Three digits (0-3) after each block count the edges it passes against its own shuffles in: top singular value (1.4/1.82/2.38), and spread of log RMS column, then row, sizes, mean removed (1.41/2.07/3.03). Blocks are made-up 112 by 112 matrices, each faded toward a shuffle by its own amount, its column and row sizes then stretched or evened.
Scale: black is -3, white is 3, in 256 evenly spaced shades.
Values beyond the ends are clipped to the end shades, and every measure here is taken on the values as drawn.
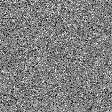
1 0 0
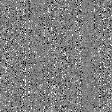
1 3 0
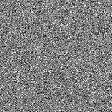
2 0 1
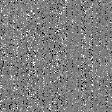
0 3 0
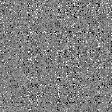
1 2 2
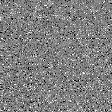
2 0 2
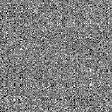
2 2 2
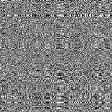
3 1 3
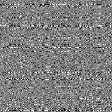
3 1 3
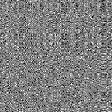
3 0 1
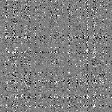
2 3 3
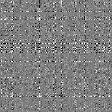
3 3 3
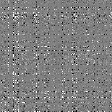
2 3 3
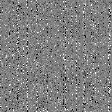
0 3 0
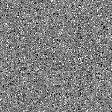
1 1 0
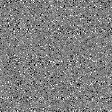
1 1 2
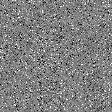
0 1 0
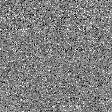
0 0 2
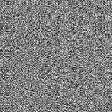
3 1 1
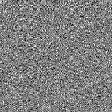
3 0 1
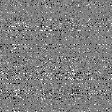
2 2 3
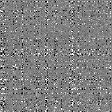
2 3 3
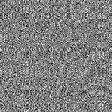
3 0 0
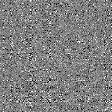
2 2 2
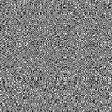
3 1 2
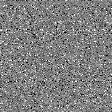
1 0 2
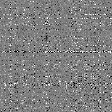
2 2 3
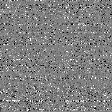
1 1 3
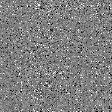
0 2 2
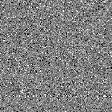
2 1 1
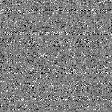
2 0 3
